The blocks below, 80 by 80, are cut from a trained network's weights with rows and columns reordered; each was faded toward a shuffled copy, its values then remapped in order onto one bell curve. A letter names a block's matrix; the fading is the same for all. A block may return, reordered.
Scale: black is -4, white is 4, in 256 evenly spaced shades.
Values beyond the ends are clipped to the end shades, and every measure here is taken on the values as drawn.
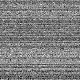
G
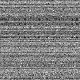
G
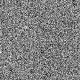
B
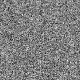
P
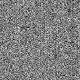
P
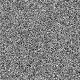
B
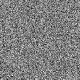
B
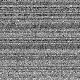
G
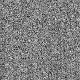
P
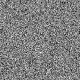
B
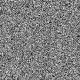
B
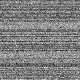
G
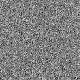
B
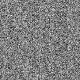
P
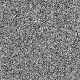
B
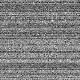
G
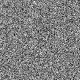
B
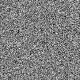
P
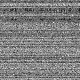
G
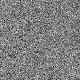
B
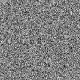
B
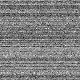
G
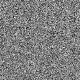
P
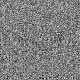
P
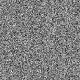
B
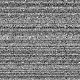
G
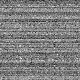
G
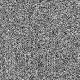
B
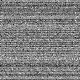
G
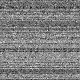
G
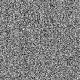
B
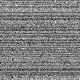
G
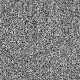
B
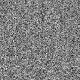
P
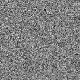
B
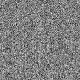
B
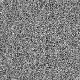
P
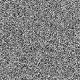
B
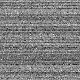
G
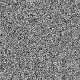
P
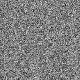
B
